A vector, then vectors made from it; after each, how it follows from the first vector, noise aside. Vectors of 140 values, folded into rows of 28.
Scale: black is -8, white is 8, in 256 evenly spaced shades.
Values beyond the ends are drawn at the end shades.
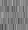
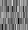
scaled up.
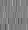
partly zeroed.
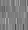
wrapped around, negated, partly zeroed.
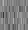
wrapped around.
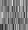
scaled up.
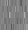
wrapped around, negated, partly zeroed.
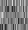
scaled up.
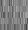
wrapped around.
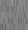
shrunk.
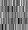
scaled up.
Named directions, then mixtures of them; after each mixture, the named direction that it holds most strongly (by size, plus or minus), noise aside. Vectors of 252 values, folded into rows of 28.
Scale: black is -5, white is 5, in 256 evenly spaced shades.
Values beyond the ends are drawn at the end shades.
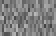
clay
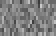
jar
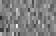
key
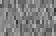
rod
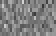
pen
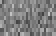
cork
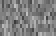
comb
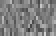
jar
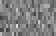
key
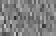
clay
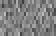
rod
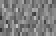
pen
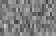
pen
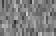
comb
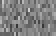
key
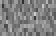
pen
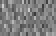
pen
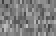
comb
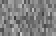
cork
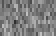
comb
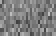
cork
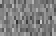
rod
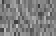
comb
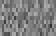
clay
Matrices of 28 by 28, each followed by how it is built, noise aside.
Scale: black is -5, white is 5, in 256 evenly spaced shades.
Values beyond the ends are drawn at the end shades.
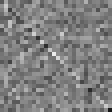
diagonal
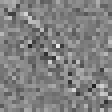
banded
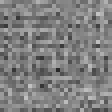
blocks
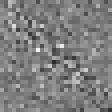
banded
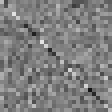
diagonal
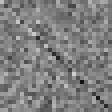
diagonal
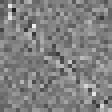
banded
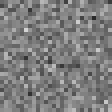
noise
